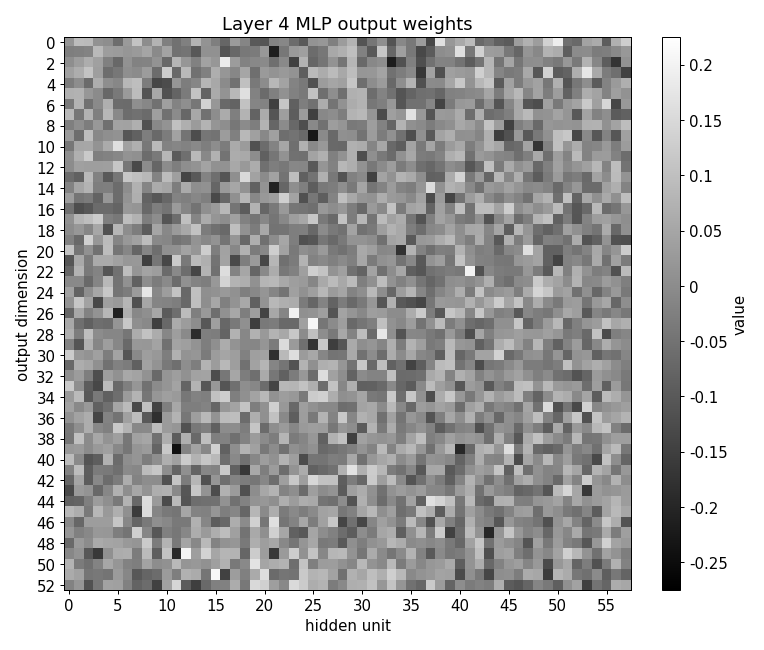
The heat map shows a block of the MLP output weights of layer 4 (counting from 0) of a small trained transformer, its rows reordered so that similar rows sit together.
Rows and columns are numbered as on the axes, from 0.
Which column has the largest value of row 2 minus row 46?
16
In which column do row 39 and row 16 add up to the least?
11
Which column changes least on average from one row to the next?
31
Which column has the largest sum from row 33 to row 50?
19
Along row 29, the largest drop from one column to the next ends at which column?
27
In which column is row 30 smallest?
21
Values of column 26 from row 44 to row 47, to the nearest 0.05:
-0.05 0.05 0.05 0
